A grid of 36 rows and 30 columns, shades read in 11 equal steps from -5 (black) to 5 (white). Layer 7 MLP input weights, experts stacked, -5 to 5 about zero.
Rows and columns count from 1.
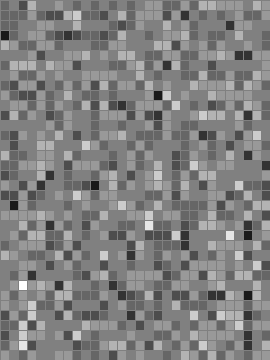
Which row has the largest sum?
22
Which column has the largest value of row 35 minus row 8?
3
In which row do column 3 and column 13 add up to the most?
35
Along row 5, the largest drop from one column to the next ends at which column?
20
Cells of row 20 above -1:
19
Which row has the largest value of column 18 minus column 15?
18
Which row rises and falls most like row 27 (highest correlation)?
25
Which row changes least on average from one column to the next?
13
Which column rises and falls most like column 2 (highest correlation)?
16
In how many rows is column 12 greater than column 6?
18
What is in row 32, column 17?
-1
